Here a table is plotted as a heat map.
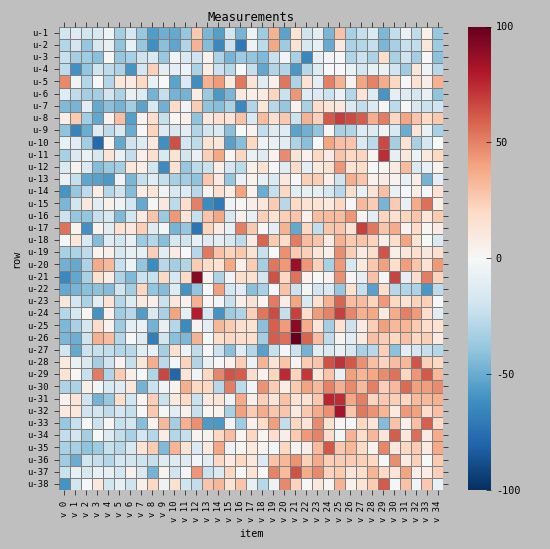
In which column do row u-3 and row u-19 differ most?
v 22
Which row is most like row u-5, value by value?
u-17
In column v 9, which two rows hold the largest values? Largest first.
u-29, u-33
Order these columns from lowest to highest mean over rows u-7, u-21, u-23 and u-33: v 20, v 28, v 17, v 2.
v 2, v 20, v 17, v 28
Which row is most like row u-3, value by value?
u-27
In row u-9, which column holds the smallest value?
v 1
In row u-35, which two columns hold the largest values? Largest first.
v 24, v 29
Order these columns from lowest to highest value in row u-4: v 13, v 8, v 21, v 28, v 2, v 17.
v 21, v 2, v 17, v 28, v 13, v 8
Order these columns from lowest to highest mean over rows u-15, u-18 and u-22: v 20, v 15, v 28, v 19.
v 15, v 28, v 20, v 19
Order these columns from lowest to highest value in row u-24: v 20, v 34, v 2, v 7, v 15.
v 7, v 15, v 20, v 34, v 2
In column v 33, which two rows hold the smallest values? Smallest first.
u-22, u-13
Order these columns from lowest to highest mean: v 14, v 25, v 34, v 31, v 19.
v 14, v 34, v 31, v 19, v 25
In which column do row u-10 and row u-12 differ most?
v 29
